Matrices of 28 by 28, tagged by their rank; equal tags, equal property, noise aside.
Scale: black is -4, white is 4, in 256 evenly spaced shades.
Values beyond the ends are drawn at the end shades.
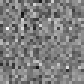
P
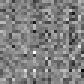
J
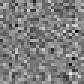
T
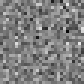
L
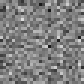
T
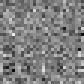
J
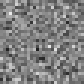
T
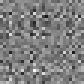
J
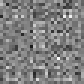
J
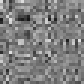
P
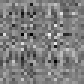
P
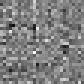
L
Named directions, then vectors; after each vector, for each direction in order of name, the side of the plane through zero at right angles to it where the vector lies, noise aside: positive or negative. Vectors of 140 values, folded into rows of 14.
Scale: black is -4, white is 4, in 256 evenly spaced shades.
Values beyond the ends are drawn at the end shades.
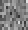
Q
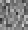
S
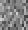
negative, negative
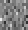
negative, negative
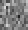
positive, negative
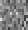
negative, negative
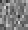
positive, negative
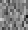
negative, negative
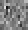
positive, negative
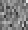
positive, positive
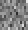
positive, positive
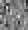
negative, positive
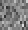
positive, positive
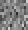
positive, positive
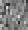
negative, positive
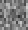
positive, negative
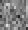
positive, negative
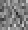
positive, positive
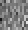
positive, positive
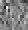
negative, positive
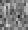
positive, negative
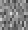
negative, negative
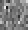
positive, negative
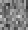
negative, positive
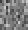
positive, negative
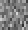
negative, negative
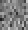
positive, positive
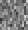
positive, positive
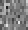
positive, negative
